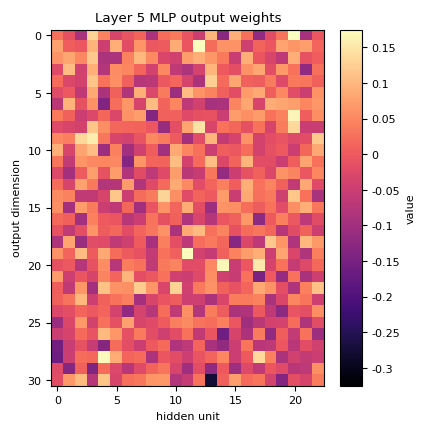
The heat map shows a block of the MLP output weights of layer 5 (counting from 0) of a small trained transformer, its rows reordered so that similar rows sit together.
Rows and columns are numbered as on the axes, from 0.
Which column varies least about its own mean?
9
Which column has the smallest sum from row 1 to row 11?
4
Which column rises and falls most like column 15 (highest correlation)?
20
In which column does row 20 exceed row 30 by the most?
13
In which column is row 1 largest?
12
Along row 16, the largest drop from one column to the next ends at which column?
17
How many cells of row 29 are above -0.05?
14
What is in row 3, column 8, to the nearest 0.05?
-0.05
